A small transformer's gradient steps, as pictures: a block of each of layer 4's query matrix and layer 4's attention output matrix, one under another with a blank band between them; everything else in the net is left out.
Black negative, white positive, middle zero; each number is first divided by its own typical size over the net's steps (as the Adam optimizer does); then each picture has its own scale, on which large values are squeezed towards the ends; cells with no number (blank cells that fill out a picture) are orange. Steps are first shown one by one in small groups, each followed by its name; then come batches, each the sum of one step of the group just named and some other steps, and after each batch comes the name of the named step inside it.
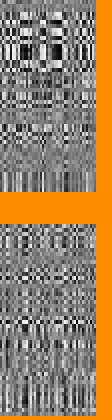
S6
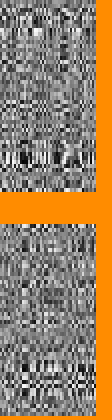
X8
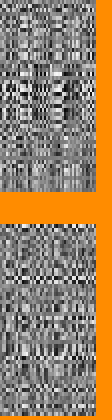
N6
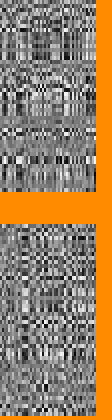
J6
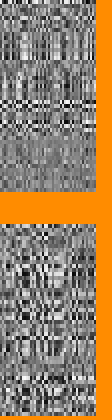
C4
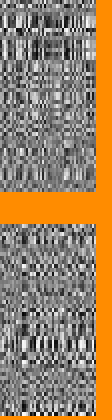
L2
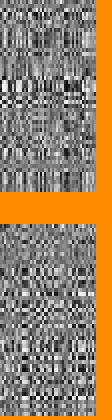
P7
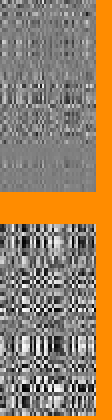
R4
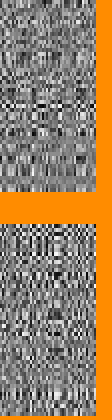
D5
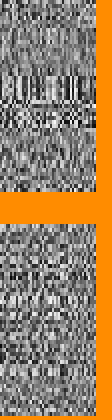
C4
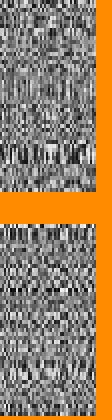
X8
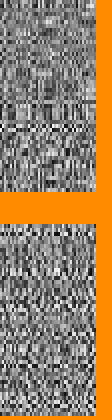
P7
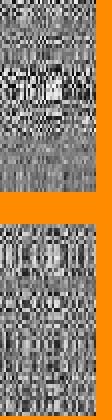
C4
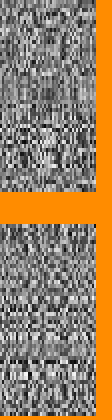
X8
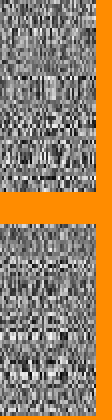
X8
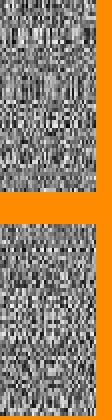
X8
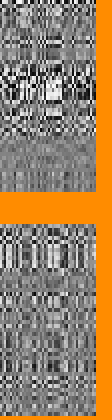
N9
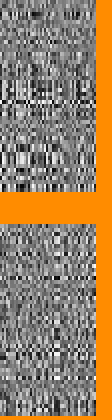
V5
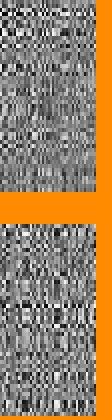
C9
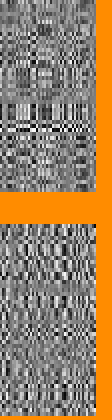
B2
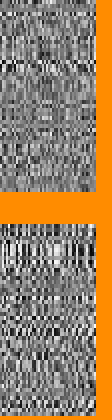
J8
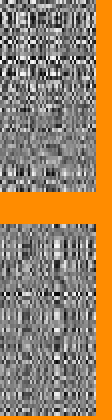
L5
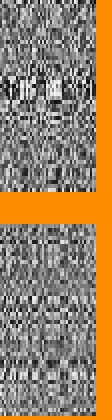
N9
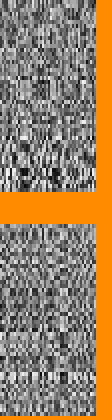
V5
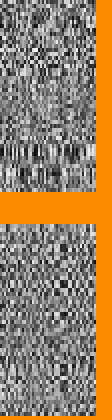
L5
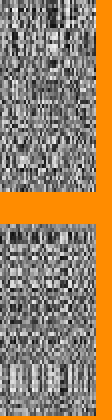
V5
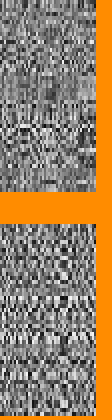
B2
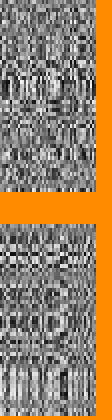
L5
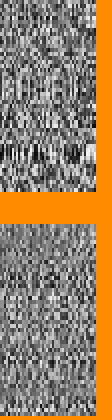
V5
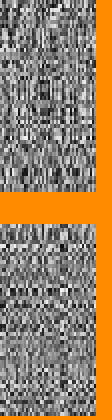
C9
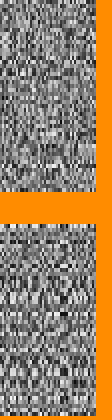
L5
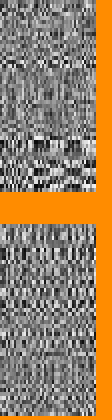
C9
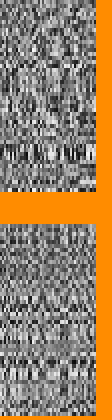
C9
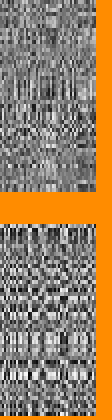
B2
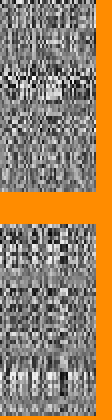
N9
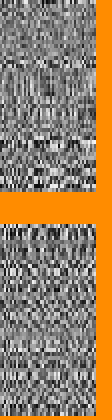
C9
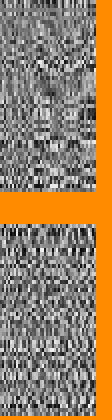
J8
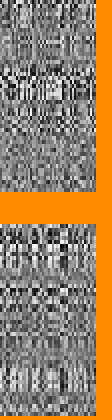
N9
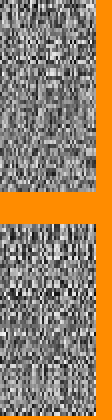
L5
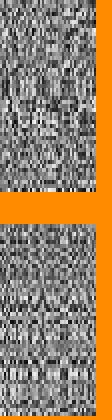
C9
